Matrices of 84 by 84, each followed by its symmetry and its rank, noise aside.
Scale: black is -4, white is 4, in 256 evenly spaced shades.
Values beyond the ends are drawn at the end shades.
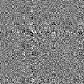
antisymmetric, rank six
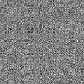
symmetric, rank six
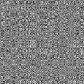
no symmetry, rank five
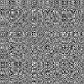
symmetric, rank six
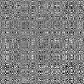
no symmetry, rank four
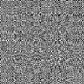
no symmetry, rank six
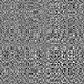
no symmetry, rank five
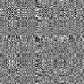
no symmetry, rank four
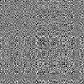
symmetric, rank six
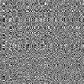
no symmetry, rank four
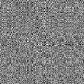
no symmetry, rank six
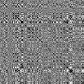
symmetric, rank four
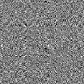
antisymmetric, rank six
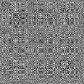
symmetric, rank four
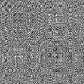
symmetric, rank five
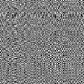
no symmetry, rank four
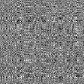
no symmetry, rank four
